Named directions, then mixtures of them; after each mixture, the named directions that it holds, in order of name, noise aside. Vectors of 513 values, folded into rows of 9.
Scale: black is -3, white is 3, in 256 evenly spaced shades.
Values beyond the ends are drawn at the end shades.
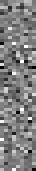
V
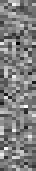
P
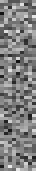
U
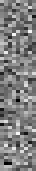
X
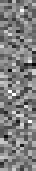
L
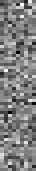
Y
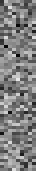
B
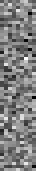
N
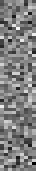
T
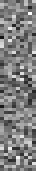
T.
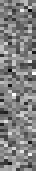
L, X.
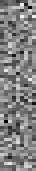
U, X, Y.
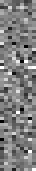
V.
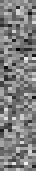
N.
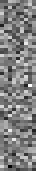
U, Y.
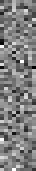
B, L, V.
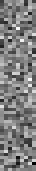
T.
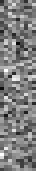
B, P, Y.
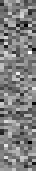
B, T, X.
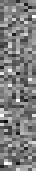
U, X.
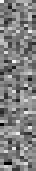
B, X.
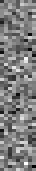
N, Y.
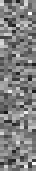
B, L, T.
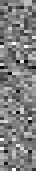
V.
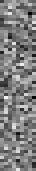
B, N, P.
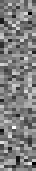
N, T.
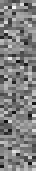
U.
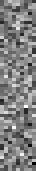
P, T.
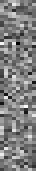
P.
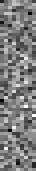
N, P, T.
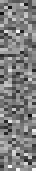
U.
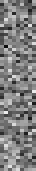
B, U.
